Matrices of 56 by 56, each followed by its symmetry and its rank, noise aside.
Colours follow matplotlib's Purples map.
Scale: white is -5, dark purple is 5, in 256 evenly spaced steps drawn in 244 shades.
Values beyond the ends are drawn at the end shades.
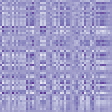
no symmetry, rank two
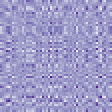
antisymmetric, rank two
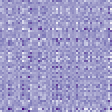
no symmetry, rank three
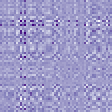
symmetric, rank three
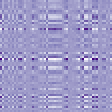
no symmetry, rank one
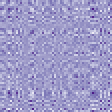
symmetric, rank three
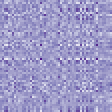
no symmetry, rank three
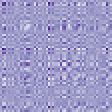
symmetric, rank two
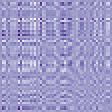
antisymmetric, rank two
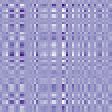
no symmetry, rank one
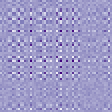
symmetric, rank one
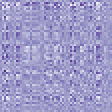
no symmetry, rank three
